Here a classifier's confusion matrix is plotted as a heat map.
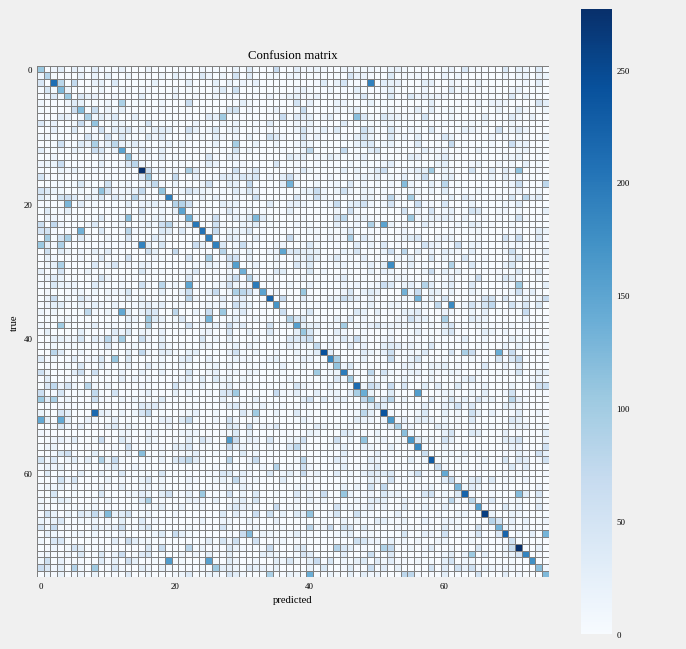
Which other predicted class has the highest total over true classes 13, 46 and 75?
40
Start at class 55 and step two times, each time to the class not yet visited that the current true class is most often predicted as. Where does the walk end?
25
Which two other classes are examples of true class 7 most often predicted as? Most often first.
47, 27
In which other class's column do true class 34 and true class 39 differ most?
56
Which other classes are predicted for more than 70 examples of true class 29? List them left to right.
3, 52, 61
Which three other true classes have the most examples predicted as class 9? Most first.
18, 58, 55
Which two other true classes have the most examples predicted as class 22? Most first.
32, 15
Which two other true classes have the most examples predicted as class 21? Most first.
20, 58
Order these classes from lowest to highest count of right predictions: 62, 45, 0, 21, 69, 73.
0, 62, 21, 73, 45, 69
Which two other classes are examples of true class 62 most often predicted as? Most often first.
51, 49
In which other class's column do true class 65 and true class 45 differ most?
41
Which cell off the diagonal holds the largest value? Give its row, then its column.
51, 8
